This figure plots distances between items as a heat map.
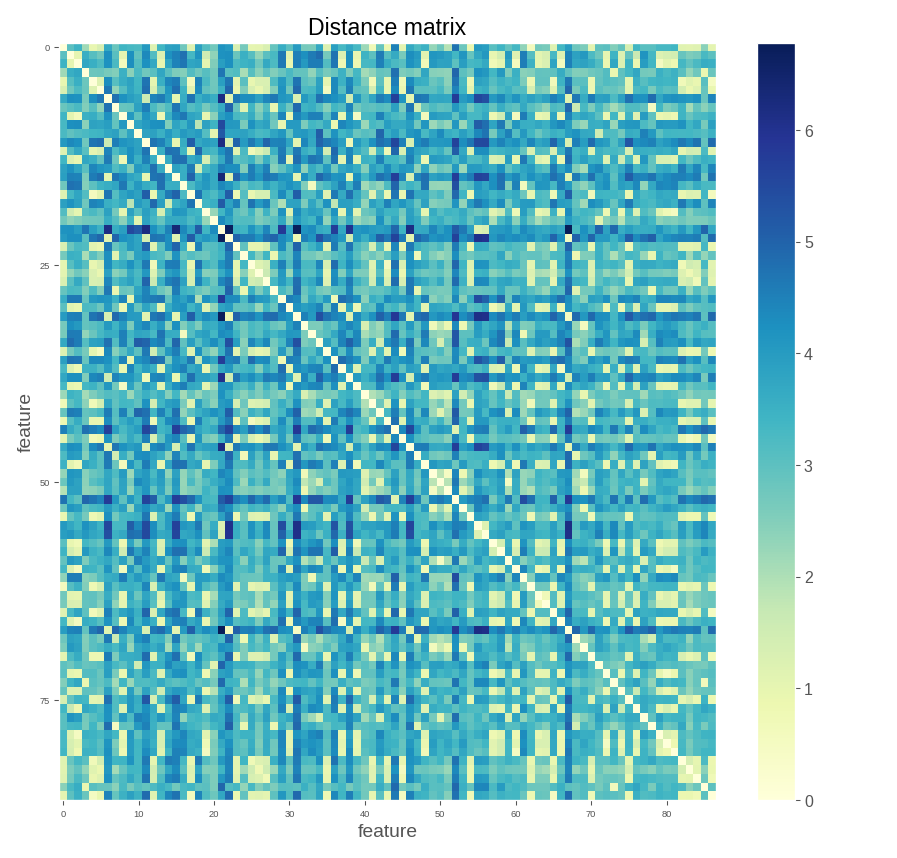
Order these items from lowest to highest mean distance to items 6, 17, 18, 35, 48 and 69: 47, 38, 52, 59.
59, 47, 38, 52
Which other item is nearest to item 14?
18
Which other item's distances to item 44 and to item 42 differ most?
52
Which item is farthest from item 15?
21
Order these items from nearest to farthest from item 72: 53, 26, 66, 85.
66, 26, 85, 53
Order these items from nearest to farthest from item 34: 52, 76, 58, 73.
73, 76, 58, 52
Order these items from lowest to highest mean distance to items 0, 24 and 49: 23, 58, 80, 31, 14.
23, 14, 80, 58, 31
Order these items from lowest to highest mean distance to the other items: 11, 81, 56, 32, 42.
81, 32, 42, 56, 11
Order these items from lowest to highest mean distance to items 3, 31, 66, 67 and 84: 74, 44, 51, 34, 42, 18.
74, 51, 18, 42, 34, 44
